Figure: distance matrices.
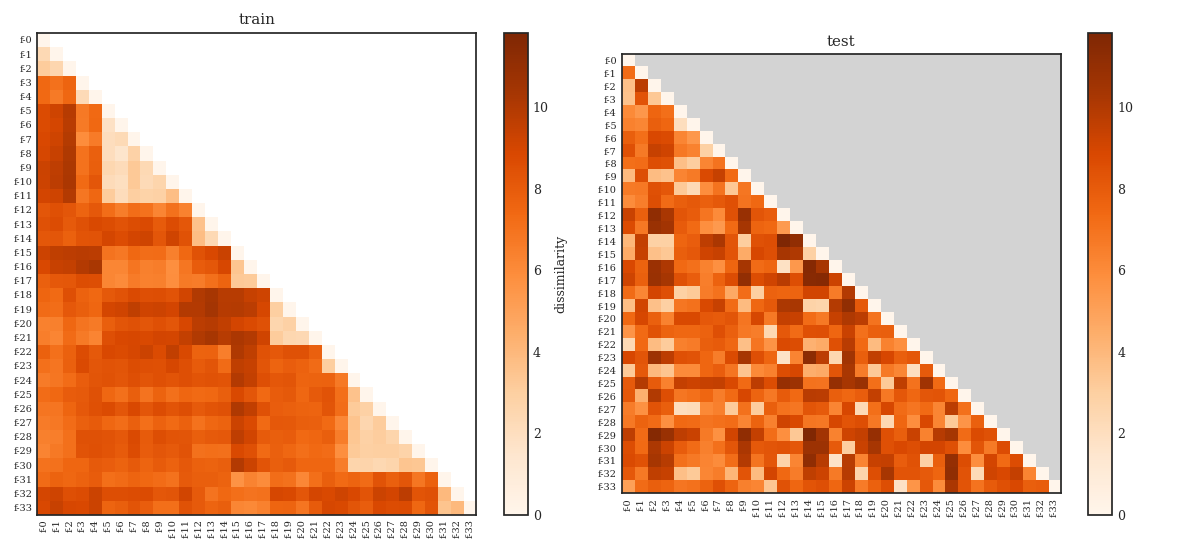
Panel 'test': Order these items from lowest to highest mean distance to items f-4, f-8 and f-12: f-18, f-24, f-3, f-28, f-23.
f-18, f-23, f-24, f-28, f-3
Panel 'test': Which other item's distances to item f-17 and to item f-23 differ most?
f-12
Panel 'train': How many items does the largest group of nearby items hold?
7
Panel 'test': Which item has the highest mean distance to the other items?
f-17
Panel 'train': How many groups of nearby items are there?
9
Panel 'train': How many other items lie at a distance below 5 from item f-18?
3
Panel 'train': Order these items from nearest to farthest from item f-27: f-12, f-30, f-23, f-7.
f-30, f-23, f-12, f-7
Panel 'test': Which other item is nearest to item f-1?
f-26
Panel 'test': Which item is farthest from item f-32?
f-25
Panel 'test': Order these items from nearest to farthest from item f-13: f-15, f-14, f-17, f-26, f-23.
f-23, f-26, f-17, f-15, f-14
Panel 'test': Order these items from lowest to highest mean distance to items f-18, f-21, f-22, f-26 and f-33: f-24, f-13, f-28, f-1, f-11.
f-11, f-24, f-1, f-28, f-13
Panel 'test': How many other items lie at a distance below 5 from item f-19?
8
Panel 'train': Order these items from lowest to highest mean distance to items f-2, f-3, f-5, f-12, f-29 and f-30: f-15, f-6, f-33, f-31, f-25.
f-25, f-6, f-31, f-33, f-15
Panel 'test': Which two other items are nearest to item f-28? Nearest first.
f-20, f-25
